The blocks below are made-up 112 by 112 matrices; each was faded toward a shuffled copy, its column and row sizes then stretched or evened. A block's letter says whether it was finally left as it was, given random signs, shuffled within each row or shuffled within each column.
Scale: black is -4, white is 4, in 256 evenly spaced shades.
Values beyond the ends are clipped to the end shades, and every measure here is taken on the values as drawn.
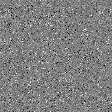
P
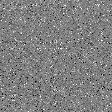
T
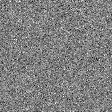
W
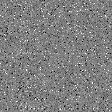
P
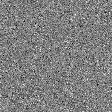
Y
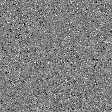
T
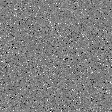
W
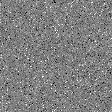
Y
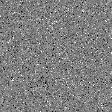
T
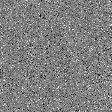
Y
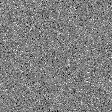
Y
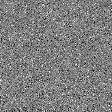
T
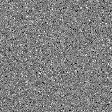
P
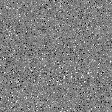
P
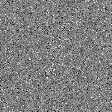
T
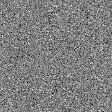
T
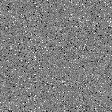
P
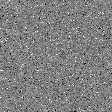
W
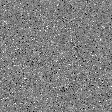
W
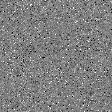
T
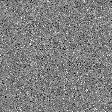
Y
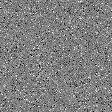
Y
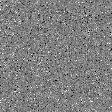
P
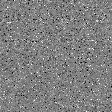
W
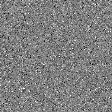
T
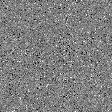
T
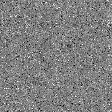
P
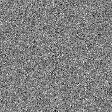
T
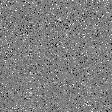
P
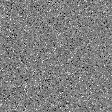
Y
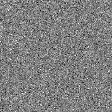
P
